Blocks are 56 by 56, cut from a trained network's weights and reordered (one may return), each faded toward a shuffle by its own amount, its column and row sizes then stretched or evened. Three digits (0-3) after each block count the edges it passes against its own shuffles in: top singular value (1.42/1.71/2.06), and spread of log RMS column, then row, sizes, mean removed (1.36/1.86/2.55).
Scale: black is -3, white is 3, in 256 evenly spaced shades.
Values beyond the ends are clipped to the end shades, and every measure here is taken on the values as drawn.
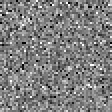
0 0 1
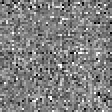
0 1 1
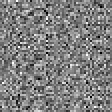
3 2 1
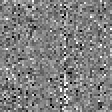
0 3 0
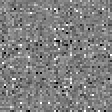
0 2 2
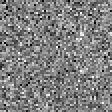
1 0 0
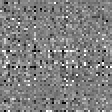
1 2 3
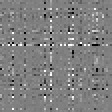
3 3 3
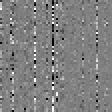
2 3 0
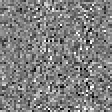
1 2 1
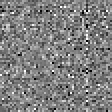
1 1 2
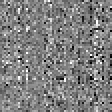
2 3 1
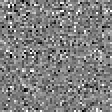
0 1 2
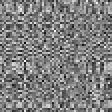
3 2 0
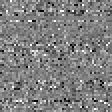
0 0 3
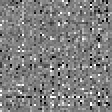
1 3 2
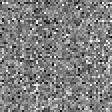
1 1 1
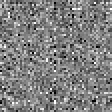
1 2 2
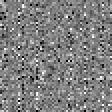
1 3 1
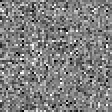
1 2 1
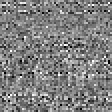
2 0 3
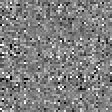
0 2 2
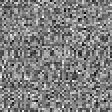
3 0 0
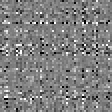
2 3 3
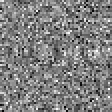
2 1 0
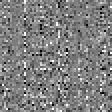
1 3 1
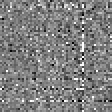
2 1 2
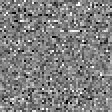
0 0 2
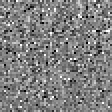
0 0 1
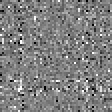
0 2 2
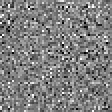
2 2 1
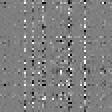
2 3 2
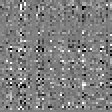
1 3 3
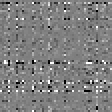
2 3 3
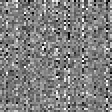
2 3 0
